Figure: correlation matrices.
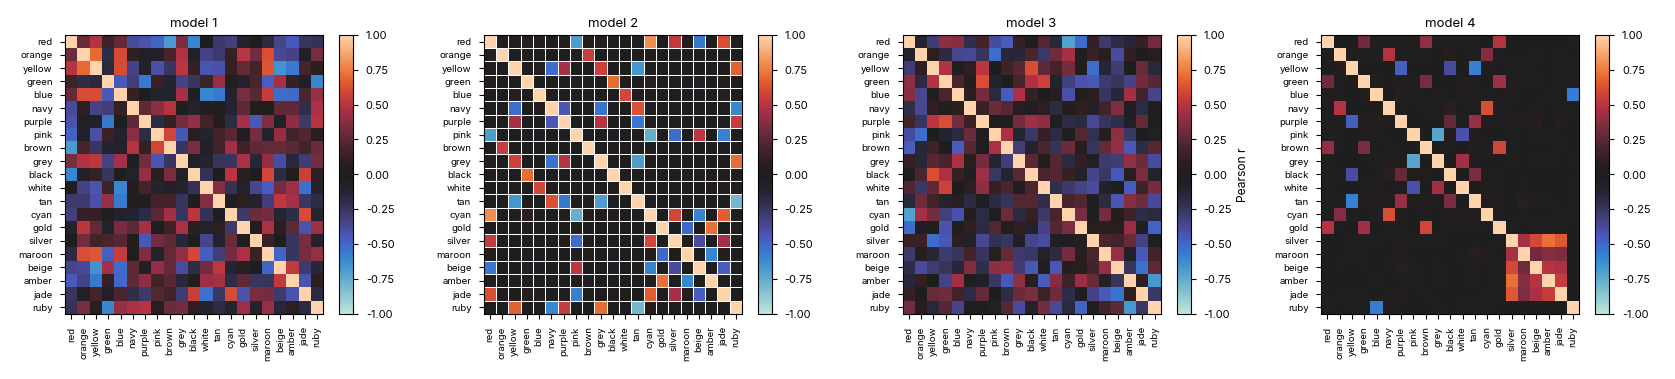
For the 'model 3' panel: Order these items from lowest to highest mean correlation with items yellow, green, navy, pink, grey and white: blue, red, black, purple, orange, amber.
orange, amber, red, blue, black, purple
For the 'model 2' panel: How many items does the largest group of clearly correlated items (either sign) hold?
6
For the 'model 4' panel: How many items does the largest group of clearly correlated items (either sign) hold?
5
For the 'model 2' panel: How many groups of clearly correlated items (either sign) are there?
6
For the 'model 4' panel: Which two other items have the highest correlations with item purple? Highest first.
tan, black
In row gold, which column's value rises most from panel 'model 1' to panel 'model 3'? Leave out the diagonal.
cyan
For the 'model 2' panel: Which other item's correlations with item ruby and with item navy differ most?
tan
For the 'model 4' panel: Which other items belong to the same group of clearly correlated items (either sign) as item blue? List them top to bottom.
ruby
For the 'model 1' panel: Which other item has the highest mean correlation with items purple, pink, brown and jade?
black
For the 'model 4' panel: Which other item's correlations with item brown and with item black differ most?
gold
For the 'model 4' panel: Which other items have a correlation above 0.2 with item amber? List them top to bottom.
silver, maroon, beige, jade
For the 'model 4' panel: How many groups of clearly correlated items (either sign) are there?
6
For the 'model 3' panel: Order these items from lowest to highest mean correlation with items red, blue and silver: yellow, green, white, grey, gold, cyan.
cyan, yellow, gold, white, green, grey
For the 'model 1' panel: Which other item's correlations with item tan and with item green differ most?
purple
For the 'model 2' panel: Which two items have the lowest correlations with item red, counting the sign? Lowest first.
pink, beige
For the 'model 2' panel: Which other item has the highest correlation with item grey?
ruby
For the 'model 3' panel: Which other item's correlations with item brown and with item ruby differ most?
red
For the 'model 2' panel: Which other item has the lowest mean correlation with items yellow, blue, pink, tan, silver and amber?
maroon
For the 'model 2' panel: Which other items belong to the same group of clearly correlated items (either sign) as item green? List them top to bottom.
black
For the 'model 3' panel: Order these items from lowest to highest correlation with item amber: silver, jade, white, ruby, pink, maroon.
ruby, white, pink, maroon, jade, silver
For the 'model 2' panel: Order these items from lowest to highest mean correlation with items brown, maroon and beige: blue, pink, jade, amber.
amber, jade, blue, pink
